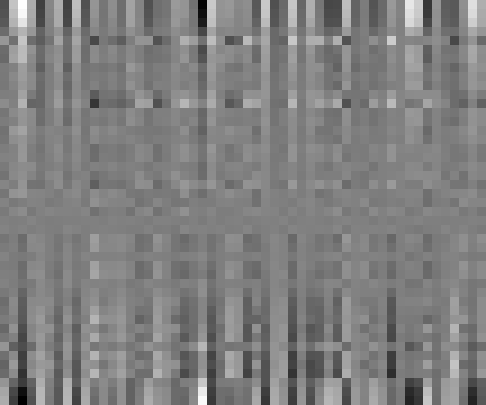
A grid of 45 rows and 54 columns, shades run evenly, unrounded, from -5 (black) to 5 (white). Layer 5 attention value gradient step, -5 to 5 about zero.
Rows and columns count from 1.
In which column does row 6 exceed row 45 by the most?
3
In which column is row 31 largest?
11
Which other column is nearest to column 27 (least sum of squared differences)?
13
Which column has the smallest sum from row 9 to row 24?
23
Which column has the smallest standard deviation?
45
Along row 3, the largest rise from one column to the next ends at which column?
24
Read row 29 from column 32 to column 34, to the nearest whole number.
0 0 0
